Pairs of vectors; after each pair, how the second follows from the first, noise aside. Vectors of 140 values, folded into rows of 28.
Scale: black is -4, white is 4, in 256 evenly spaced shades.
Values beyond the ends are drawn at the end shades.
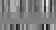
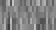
reversed, negated, shrunk.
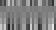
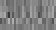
wrapped around, shrunk.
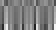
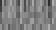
reversed, negated, shrunk.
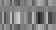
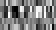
reversed, scaled up.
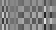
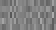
wrapped around, shrunk.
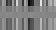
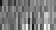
wrapped around, negated.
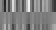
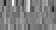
partly zeroed.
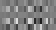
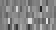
partly zeroed.
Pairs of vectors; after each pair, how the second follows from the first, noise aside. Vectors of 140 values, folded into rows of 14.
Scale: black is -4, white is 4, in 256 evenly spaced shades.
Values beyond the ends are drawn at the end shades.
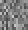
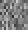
negated.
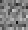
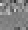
wrapped around, partly zeroed.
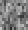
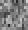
reversed.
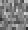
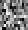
wrapped around, negated, scaled up.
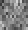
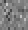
wrapped around, partly zeroed.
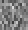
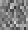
reversed.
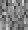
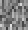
wrapped around.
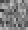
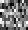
negated, scaled up.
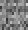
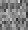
wrapped around.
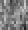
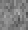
wrapped around, negated, shrunk.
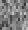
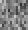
reversed.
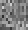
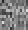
wrapped around.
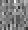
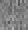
reversed, shrunk.
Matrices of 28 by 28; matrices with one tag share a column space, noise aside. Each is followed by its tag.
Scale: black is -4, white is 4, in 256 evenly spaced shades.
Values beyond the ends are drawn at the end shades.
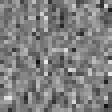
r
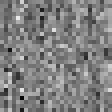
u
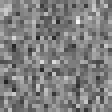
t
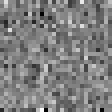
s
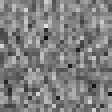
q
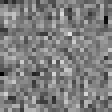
r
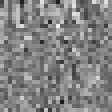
s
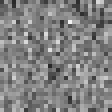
s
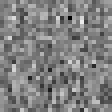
t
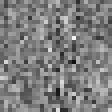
t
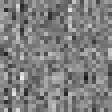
u
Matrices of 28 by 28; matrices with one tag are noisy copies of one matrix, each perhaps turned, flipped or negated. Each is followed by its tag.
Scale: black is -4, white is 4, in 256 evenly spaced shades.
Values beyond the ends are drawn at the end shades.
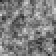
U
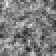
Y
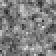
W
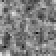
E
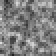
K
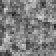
E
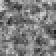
E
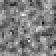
K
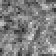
Y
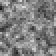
W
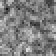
Y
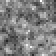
U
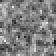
K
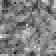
Y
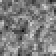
Y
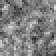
U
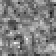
K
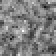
Y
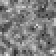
W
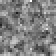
E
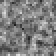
K
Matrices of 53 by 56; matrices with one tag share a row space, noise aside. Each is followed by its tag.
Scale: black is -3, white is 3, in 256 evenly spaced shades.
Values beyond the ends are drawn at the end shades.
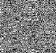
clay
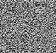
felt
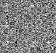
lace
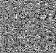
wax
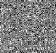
clay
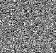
felt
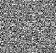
clay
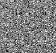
lace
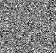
lace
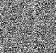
clay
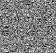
lace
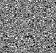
lace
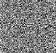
wax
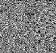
wax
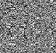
felt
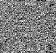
wax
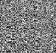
felt
